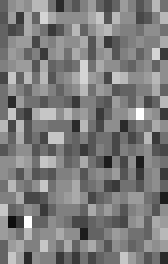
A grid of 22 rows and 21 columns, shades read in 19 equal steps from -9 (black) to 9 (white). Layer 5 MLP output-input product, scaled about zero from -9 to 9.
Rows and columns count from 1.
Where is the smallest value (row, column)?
19, 2
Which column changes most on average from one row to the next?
6
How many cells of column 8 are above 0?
9
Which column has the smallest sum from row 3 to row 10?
1
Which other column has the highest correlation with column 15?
12
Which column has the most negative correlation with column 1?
16
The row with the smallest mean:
13
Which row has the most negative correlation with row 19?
22
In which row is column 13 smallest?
10
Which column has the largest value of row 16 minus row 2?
3
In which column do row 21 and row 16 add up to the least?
14
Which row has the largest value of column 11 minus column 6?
5
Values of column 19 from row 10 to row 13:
2 -1 4 1
